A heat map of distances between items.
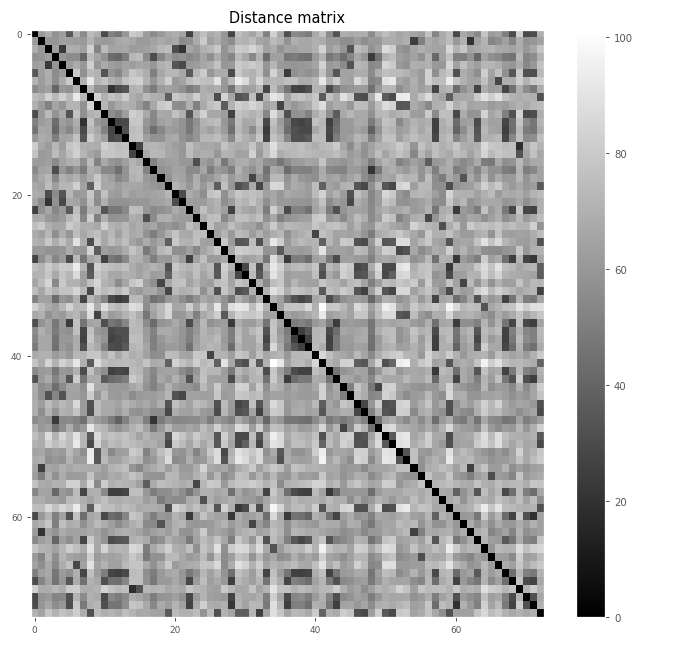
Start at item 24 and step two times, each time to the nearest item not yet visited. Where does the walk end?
18
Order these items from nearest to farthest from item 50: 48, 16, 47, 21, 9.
47, 48, 16, 21, 9
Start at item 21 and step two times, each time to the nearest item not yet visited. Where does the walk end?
4
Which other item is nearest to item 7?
11
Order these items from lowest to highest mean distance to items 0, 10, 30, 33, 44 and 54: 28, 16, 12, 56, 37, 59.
28, 12, 37, 16, 59, 56
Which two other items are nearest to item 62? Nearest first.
1, 54
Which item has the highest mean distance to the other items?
34
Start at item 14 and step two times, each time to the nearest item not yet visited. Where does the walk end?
15
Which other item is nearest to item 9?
35
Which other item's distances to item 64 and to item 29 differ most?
59
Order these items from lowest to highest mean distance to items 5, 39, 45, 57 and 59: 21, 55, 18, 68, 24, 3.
68, 3, 21, 18, 55, 24
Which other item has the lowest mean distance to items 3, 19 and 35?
48
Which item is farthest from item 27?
41
